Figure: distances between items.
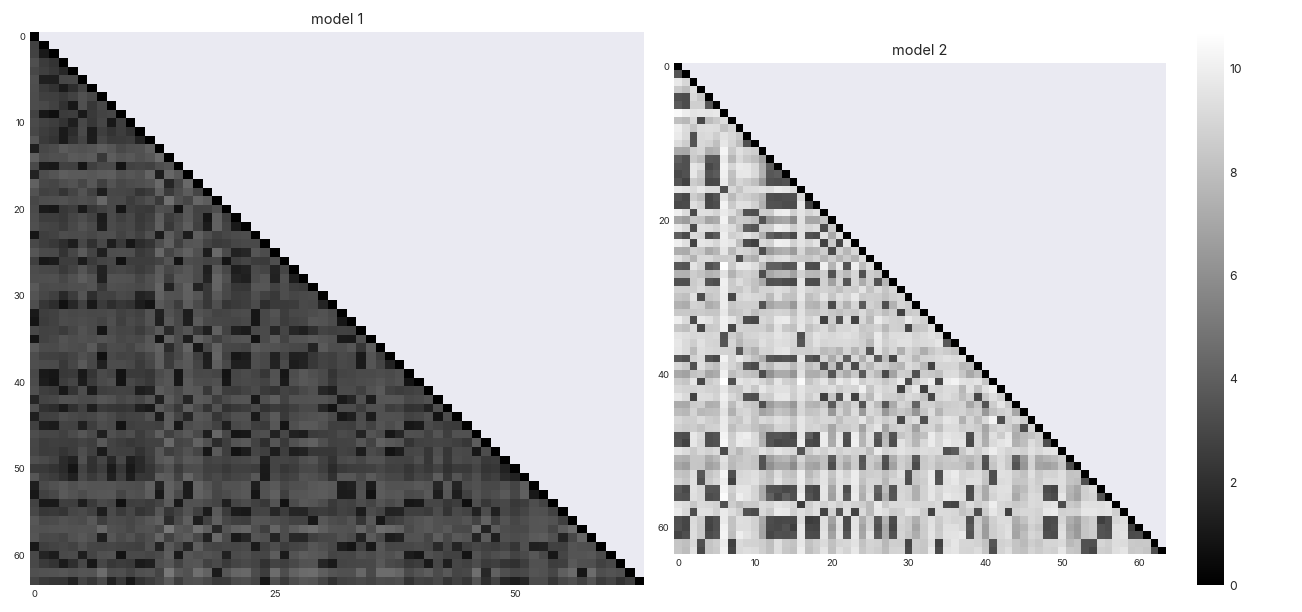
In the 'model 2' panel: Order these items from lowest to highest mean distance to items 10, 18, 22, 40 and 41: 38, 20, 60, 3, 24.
60, 38, 20, 24, 3
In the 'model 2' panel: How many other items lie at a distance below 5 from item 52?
8
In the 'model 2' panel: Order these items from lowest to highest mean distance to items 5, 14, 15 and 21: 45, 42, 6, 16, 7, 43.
43, 45, 7, 42, 16, 6
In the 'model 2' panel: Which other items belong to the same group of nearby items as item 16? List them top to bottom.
6, 35, 36, 50, 57
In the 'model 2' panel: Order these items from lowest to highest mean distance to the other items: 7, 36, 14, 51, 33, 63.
14, 51, 7, 63, 33, 36
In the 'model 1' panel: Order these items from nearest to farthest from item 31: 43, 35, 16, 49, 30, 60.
43, 30, 49, 60, 35, 16
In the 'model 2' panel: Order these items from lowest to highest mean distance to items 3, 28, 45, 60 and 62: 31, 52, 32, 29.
52, 31, 32, 29
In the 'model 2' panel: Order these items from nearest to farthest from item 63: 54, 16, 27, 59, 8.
54, 27, 59, 8, 16
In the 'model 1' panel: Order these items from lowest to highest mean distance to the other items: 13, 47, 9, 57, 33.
9, 33, 47, 13, 57
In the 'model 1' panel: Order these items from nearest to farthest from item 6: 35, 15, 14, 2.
2, 15, 35, 14
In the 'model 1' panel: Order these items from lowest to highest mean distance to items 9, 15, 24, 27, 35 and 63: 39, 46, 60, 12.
39, 60, 12, 46
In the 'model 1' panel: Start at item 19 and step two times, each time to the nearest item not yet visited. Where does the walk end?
57
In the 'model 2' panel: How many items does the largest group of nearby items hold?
21
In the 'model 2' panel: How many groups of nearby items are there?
8
